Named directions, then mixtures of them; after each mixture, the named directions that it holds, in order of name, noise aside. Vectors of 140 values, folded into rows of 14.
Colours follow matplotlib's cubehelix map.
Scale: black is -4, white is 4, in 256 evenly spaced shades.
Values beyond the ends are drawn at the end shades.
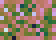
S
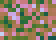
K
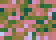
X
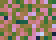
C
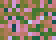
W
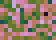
K, W.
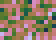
X.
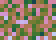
C.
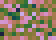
K.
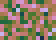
K.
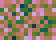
S, X.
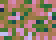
X.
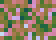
K, X.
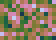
K.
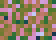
C.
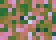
C, W, X.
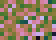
C, W.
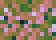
C, K, S.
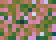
C, S.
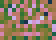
C, K, W.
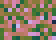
W.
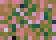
S, W.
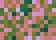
S, X.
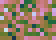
S.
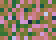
K, W.
